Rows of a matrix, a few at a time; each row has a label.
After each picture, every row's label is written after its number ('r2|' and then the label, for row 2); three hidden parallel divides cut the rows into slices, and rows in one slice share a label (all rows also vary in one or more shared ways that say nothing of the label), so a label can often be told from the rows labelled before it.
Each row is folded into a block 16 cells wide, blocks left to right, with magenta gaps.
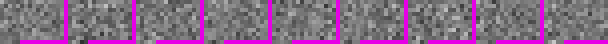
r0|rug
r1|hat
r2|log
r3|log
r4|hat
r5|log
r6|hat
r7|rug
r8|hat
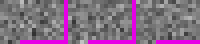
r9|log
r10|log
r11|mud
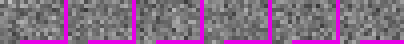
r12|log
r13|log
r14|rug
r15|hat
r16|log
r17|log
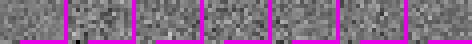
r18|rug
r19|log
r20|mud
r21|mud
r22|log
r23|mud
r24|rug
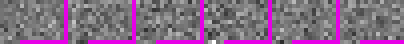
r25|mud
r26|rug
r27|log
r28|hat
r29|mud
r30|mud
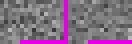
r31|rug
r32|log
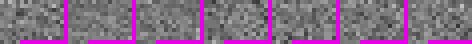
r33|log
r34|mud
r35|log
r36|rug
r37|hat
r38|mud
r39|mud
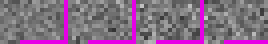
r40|rug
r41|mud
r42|mud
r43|mud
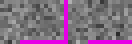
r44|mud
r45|rug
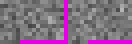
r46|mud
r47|mud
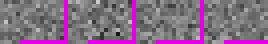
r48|hat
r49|log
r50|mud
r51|log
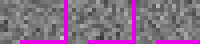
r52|log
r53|rug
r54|log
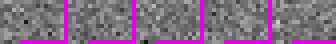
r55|log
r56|mud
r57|mud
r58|rug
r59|hat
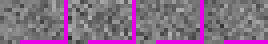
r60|rug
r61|hat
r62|mud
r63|rug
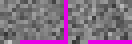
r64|rug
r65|log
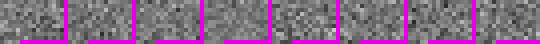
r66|hat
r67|mud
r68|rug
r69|rug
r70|mud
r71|hat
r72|log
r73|log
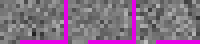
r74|mud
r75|hat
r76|rug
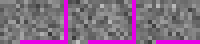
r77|log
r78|rug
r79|mud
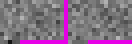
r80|log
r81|mud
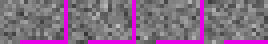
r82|mud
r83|mud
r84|hat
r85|rug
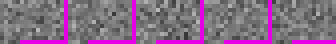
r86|rug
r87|hat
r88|rug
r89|mud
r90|log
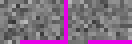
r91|mud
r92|mud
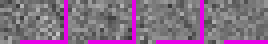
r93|rug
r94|mud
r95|log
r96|log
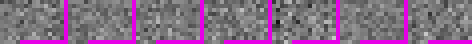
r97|hat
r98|mud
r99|mud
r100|hat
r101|log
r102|hat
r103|log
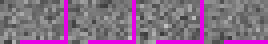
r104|log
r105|log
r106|mud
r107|mud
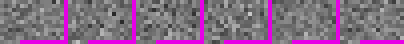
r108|log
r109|hat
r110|log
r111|mud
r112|rug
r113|log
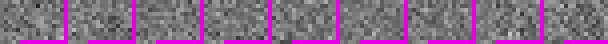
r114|mud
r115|rug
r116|mud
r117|log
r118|hat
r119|rug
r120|hat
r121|hat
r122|rug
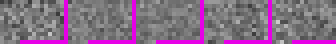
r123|mud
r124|rug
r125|mud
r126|log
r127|hat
